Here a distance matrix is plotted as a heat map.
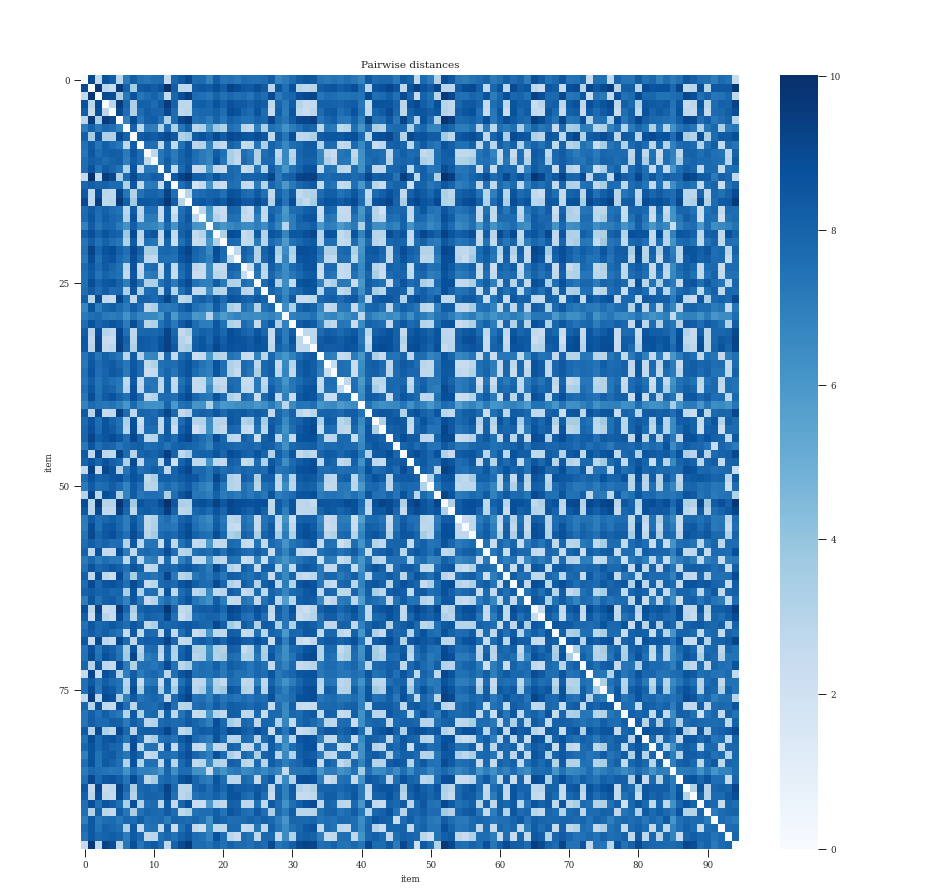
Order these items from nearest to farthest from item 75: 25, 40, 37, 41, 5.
37, 40, 5, 25, 41
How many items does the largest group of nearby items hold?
30
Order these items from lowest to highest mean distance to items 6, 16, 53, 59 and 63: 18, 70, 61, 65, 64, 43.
43, 70, 61, 18, 65, 64
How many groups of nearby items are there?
6
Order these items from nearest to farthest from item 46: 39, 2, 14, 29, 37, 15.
14, 15, 29, 37, 39, 2
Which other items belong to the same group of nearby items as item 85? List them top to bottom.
18, 29, 40
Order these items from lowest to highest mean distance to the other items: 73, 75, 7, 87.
75, 87, 7, 73
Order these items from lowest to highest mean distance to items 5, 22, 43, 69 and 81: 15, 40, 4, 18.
40, 18, 4, 15
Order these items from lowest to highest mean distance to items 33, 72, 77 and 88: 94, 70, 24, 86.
24, 70, 86, 94
